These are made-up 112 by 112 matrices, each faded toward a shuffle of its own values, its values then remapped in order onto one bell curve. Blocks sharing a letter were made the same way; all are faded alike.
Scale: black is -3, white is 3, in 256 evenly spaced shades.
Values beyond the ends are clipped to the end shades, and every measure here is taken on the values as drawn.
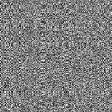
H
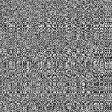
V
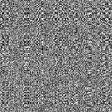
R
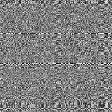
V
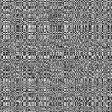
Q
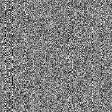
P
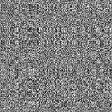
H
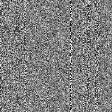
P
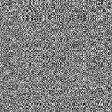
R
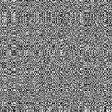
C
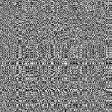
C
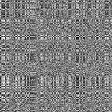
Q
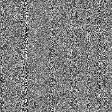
P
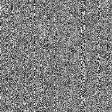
P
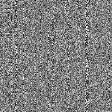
P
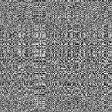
C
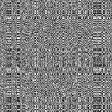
Q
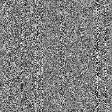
P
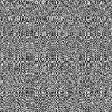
C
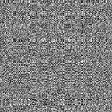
R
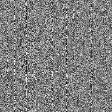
P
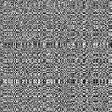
Q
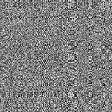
H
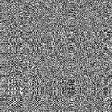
H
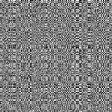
Q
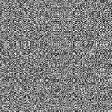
R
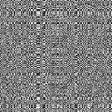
Q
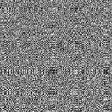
H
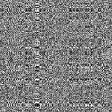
R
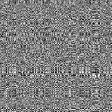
C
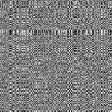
Q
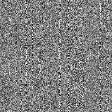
P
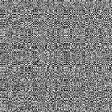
C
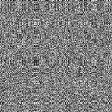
R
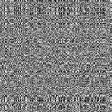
C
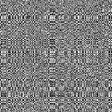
Q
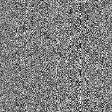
P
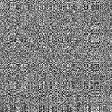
R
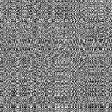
V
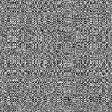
V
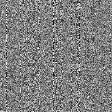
P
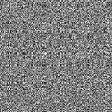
R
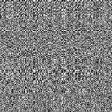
R
